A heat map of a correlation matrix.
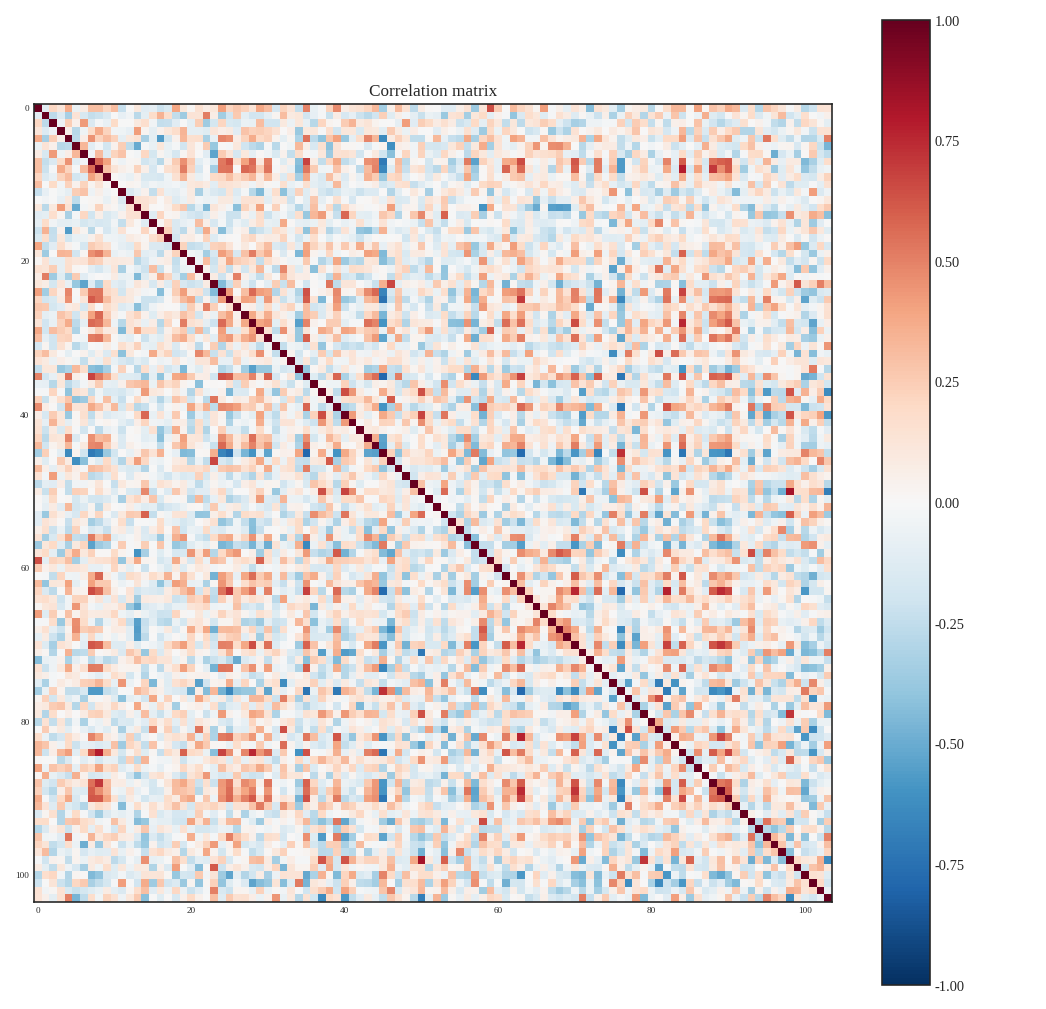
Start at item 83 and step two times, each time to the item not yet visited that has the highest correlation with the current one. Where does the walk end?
81
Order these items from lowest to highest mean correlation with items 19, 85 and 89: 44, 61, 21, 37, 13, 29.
21, 13, 37, 29, 61, 44
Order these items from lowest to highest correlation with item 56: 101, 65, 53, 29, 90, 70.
101, 65, 29, 53, 90, 70
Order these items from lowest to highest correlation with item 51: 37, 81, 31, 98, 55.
31, 55, 98, 37, 81
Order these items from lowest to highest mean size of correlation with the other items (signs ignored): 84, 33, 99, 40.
33, 99, 40, 84
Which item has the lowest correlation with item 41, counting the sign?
71
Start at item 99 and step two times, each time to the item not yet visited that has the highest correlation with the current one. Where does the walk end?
46
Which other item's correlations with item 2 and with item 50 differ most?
98
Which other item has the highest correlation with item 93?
58
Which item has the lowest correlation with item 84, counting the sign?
45
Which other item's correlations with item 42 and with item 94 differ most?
96
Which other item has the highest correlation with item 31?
103
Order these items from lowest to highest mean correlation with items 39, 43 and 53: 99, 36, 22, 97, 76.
76, 97, 22, 99, 36
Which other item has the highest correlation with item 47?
35
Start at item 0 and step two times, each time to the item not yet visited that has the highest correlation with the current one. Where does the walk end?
29
